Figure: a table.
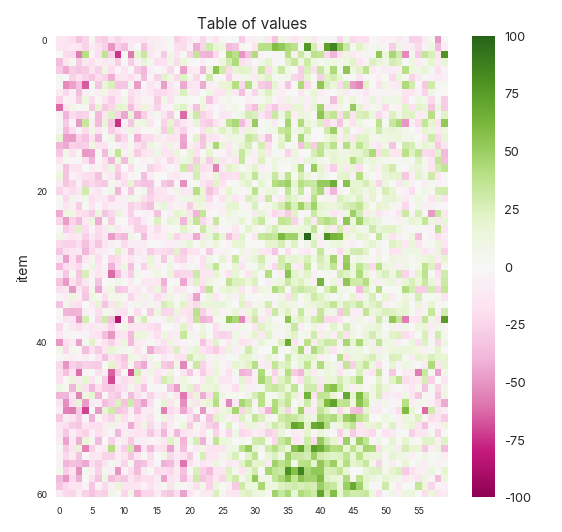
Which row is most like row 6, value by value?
49
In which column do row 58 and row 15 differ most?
35
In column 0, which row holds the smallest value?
9
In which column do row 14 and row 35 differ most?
19
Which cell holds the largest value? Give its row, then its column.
26, 38
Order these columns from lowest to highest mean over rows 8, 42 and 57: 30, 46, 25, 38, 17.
17, 25, 46, 30, 38
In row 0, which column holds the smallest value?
58
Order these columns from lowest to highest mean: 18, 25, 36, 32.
18, 25, 32, 36
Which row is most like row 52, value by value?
0
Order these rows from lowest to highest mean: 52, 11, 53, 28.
52, 28, 11, 53
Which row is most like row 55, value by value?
22
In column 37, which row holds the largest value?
57
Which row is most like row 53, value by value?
24
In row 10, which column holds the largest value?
40
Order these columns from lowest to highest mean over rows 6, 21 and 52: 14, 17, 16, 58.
16, 14, 17, 58
